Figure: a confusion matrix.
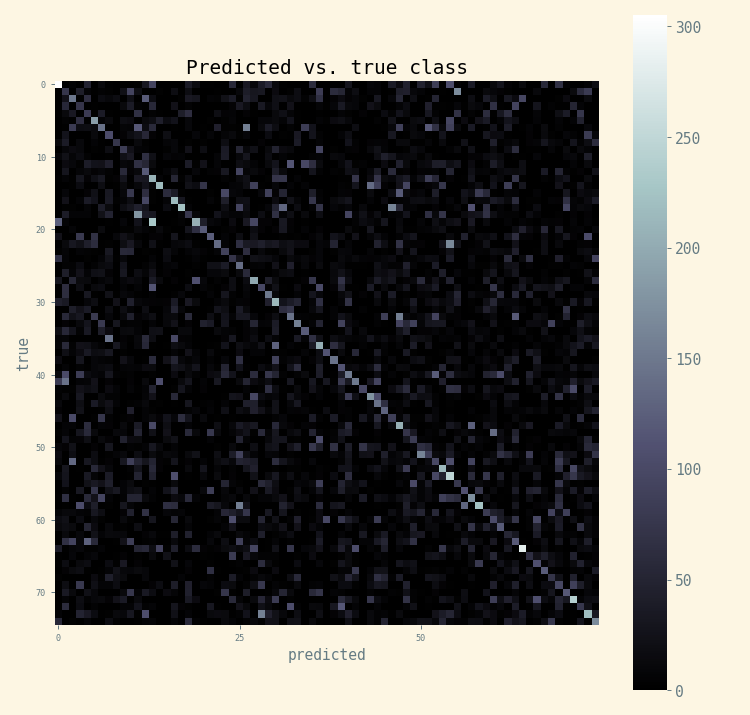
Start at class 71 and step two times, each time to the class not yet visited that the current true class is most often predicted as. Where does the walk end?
58
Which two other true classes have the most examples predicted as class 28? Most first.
73, 69
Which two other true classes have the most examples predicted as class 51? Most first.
6, 13
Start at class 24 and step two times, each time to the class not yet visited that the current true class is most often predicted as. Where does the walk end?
68
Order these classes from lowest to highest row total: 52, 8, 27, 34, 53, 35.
8, 34, 35, 53, 27, 52
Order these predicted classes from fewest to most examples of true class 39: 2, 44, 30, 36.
2, 30, 36, 44
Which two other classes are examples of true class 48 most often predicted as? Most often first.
60, 21
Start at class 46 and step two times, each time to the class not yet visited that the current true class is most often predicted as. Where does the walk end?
12
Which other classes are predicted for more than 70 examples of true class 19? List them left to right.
0, 13, 27
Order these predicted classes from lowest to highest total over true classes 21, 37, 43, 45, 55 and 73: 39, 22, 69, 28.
22, 39, 69, 28
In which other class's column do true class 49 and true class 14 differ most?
43
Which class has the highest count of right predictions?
0
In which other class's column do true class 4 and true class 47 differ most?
57
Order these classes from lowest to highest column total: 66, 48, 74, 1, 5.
66, 74, 5, 48, 1
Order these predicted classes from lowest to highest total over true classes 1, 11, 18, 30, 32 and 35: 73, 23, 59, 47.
23, 59, 73, 47
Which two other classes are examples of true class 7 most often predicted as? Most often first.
73, 12
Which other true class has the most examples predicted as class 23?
15
